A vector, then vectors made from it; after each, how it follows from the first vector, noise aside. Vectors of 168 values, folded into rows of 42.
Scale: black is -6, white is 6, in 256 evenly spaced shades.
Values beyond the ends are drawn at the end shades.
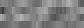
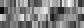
scaled up.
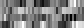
wrapped around, negated, scaled up.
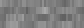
wrapped around, negated, shrunk.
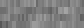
wrapped around, negated, shrunk.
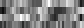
scaled up.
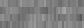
wrapped around, negated, shrunk.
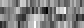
wrapped around, negated, scaled up.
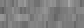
shrunk.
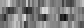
wrapped around, negated, scaled up.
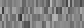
sign-scrambled.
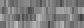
reversed.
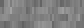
wrapped around, negated, shrunk.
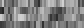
scaled up.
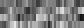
reversed, scaled up.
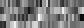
reversed, scaled up.
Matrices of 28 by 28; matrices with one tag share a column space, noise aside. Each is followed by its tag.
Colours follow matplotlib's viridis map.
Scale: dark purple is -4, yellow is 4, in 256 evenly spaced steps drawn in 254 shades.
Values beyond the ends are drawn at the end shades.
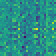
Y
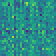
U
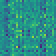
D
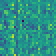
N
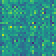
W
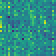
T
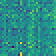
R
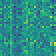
W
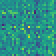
N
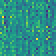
T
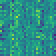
T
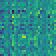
N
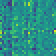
U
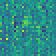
T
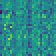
N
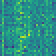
D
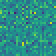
W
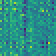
R
